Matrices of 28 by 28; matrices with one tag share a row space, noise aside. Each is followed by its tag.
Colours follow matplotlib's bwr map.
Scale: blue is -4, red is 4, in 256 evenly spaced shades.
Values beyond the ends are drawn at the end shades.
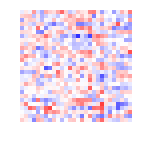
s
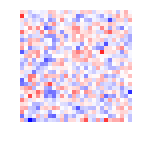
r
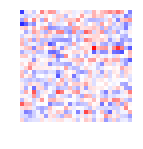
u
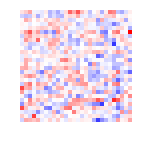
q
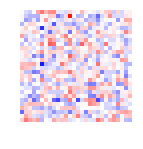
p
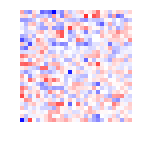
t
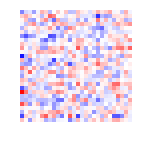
t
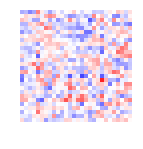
s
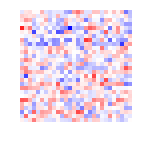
u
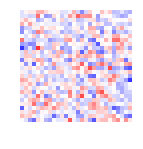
s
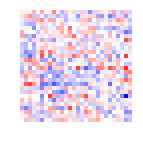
p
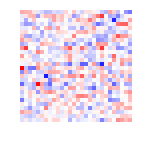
s
